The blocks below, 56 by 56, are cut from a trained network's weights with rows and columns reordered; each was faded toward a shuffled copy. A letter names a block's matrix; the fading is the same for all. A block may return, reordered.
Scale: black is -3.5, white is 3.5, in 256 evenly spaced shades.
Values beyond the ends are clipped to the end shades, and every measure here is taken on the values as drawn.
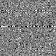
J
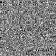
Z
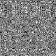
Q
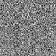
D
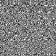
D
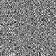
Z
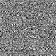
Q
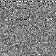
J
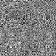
Q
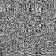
Z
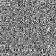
D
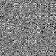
Q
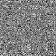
Q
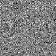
Q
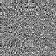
Z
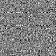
J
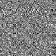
Q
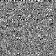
J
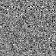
J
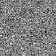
J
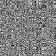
Z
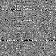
J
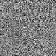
D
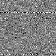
J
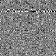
J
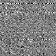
J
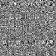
Q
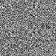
Z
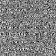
Q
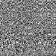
Q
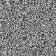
D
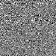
J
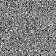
J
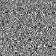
J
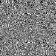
J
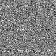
D
